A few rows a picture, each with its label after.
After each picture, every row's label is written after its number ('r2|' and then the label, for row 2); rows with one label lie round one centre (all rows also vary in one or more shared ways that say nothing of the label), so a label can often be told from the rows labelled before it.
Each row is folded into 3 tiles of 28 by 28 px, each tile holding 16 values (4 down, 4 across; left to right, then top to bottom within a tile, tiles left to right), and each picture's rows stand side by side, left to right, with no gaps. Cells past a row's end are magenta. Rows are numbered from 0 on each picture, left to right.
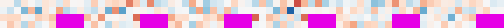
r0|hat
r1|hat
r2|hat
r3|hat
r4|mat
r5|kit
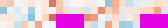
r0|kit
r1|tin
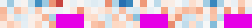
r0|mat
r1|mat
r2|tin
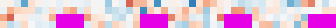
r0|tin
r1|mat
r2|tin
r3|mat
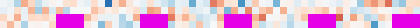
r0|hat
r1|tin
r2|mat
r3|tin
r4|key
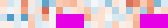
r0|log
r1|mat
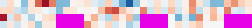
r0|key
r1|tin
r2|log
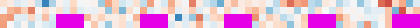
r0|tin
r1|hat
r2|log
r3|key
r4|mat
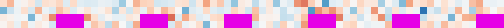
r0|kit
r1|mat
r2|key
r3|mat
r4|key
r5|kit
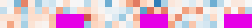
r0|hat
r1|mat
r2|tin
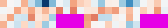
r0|tin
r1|tin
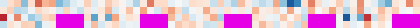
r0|key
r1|log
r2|key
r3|mat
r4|log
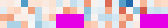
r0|tin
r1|kit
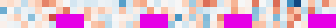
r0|kit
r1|mat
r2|log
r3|kit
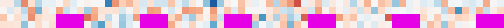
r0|hat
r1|tin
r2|tin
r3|log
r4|hat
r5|hat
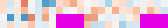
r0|log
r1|tin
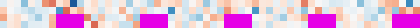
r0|mat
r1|key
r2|kit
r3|kit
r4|mat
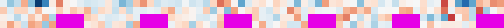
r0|mat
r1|mat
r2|mat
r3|key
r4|tin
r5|log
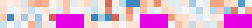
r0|log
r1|log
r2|mat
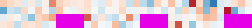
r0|kit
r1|key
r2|hat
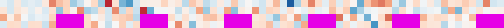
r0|mat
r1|hat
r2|hat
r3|mat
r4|key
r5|hat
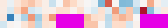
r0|log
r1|hat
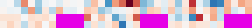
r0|hat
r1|key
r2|log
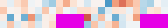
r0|log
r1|key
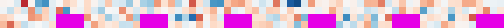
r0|hat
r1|key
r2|log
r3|mat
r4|log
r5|kit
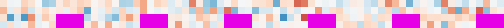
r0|log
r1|kit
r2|hat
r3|kit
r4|mat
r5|hat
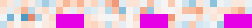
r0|log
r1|hat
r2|tin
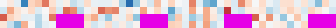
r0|tin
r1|tin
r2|kit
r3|key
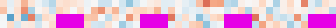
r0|log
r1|tin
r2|key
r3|key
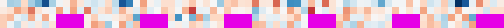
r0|tin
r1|mat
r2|log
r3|kit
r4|tin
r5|mat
